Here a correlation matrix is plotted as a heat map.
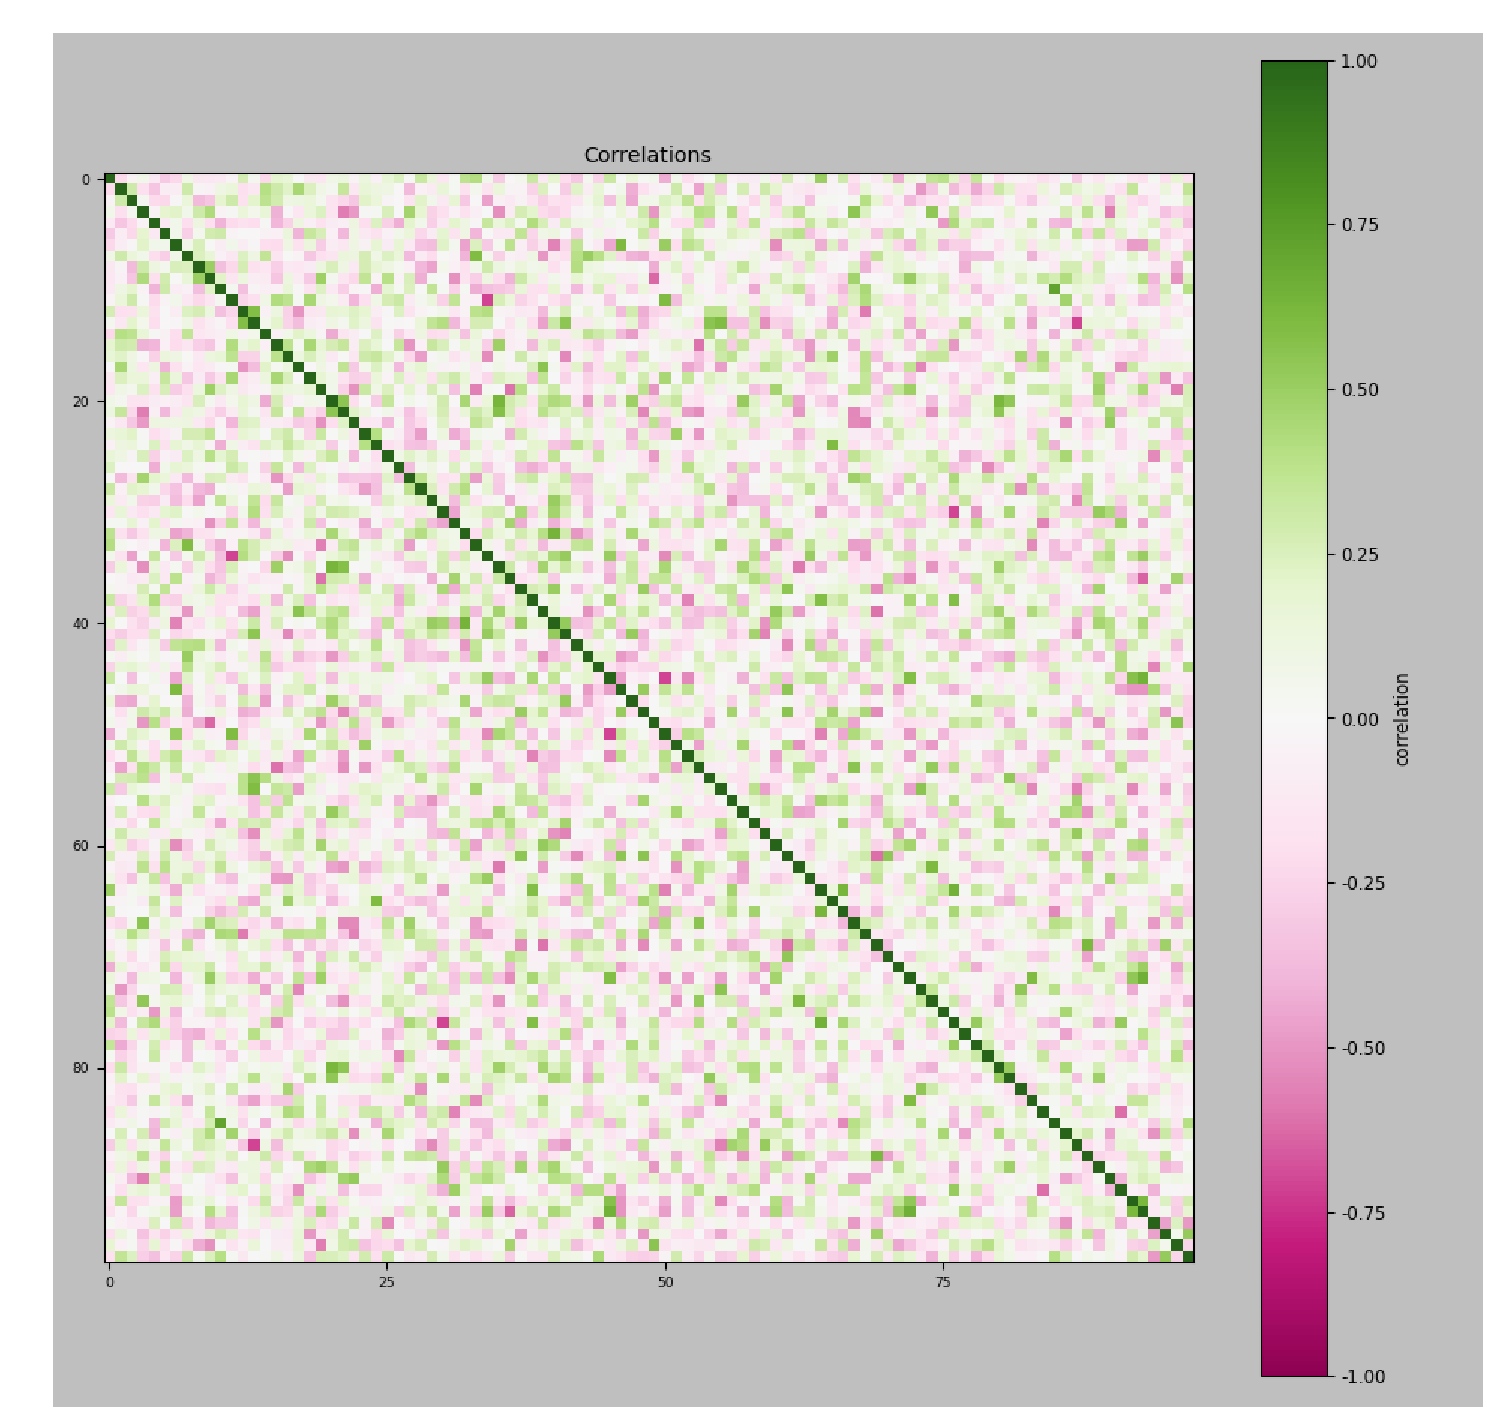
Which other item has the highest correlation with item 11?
50
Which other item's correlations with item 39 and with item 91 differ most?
17
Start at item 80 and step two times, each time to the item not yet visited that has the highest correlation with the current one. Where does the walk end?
35
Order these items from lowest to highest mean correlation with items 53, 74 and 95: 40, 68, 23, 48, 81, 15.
15, 23, 40, 81, 48, 68
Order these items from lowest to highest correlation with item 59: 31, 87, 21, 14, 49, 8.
8, 21, 14, 49, 31, 87
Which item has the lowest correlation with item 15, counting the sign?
53
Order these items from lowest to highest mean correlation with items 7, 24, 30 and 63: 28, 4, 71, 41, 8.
28, 41, 4, 71, 8
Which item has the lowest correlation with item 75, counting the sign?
4
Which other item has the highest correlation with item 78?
76
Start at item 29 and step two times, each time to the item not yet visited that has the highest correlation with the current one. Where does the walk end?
32
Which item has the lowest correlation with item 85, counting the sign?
66
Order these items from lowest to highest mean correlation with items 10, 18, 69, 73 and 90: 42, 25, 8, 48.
8, 48, 42, 25
